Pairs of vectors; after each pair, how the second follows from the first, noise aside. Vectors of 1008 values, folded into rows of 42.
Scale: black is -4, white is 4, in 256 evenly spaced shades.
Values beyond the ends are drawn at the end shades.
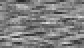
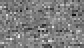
wrapped around, negated, partly zeroed.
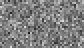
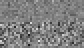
wrapped around, negated, partly zeroed.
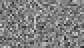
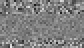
wrapped around, negated, partly zeroed.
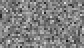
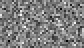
sign-scrambled.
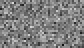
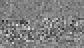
wrapped around, negated, partly zeroed.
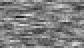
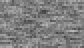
wrapped around, negated, shrunk.
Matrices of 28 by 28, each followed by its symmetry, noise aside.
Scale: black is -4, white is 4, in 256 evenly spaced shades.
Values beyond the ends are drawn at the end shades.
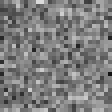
mirrored top to bottom.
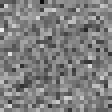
same after a half turn.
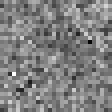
symmetric across the other diagonal.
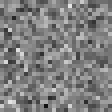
mirrored top to bottom.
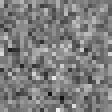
symmetric across the other diagonal.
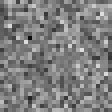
antisymmetric.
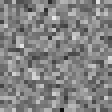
same after a half turn.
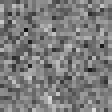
no symmetry.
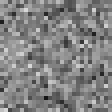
mirrored top to bottom.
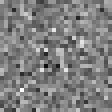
symmetric across the other diagonal.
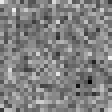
symmetric across the other diagonal.
